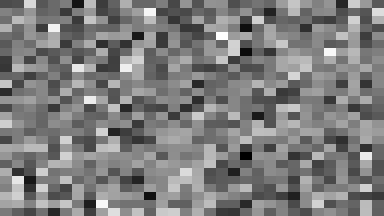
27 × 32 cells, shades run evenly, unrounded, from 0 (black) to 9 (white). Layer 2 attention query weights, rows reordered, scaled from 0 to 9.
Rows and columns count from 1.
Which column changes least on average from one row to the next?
32
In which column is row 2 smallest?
23
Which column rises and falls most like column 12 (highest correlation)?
28
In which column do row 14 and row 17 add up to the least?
11
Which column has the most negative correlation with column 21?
18
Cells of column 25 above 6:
6
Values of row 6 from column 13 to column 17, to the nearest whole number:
6 2 5 3 4
